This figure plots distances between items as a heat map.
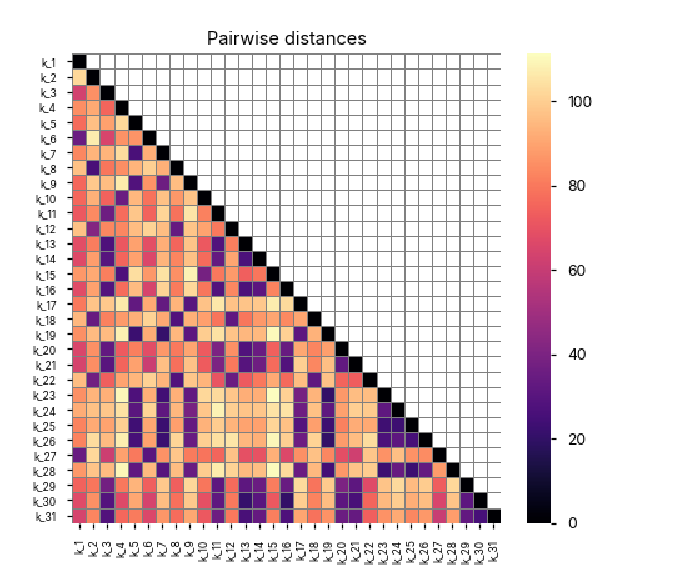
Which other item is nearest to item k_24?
k_25
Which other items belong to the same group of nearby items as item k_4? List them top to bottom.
k_10, k_15
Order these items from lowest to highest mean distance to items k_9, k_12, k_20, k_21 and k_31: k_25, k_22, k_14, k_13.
k_13, k_14, k_22, k_25
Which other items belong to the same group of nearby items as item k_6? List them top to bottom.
k_1, k_27
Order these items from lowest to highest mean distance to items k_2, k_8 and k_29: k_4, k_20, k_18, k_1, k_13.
k_18, k_13, k_20, k_4, k_1
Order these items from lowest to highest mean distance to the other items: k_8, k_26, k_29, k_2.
k_29, k_26, k_8, k_2
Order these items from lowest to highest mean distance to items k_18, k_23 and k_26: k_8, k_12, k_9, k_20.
k_9, k_8, k_12, k_20
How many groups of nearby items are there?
5
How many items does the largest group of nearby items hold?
10
